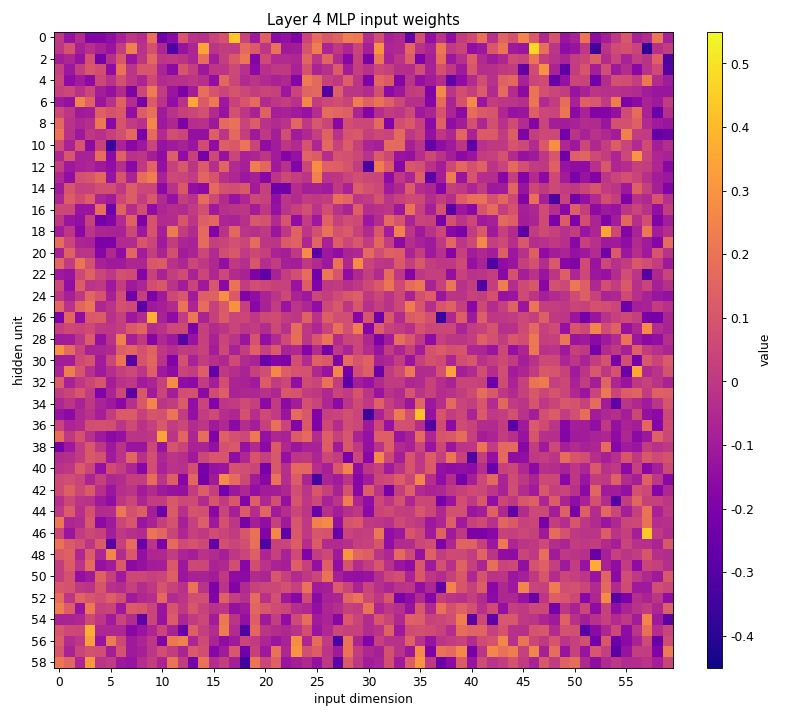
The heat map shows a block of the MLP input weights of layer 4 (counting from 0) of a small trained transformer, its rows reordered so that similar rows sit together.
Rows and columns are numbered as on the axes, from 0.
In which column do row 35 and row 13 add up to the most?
35
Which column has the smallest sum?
5
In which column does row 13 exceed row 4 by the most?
38
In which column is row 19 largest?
41
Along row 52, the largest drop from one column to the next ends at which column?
54
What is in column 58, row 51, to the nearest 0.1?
0.1
